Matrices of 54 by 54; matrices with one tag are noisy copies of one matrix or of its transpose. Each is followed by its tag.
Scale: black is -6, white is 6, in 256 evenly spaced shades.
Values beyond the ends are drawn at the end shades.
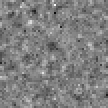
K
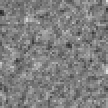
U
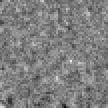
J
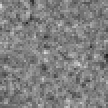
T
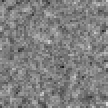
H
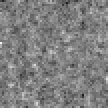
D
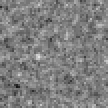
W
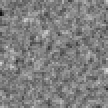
U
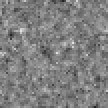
K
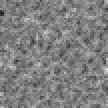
U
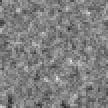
J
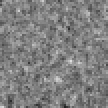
J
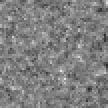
J
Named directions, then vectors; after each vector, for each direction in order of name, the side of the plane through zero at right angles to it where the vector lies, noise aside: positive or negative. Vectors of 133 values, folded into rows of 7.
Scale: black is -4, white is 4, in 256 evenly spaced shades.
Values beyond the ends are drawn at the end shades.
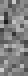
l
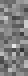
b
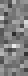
positive, positive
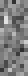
positive, negative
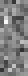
positive, negative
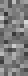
positive, positive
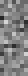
negative, negative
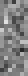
positive, negative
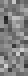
negative, positive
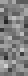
negative, positive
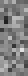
negative, positive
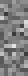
positive, positive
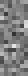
positive, positive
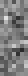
positive, negative
